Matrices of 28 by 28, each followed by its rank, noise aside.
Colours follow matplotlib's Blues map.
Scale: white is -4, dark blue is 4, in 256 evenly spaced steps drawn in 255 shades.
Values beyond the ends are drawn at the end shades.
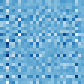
two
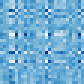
one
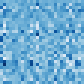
four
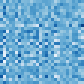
three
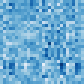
four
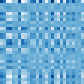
one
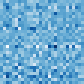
three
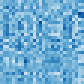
four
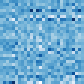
four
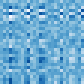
one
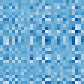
one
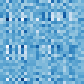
two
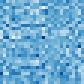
four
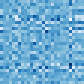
three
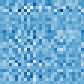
three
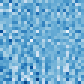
four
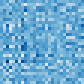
three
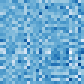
three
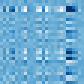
one
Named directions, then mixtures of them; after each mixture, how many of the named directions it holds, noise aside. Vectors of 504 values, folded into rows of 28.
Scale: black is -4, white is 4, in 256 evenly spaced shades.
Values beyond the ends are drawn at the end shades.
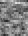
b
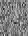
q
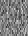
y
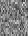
three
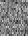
two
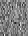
one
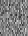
one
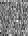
three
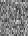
two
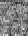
two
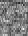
three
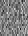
one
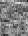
one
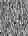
two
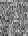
two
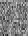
two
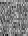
two
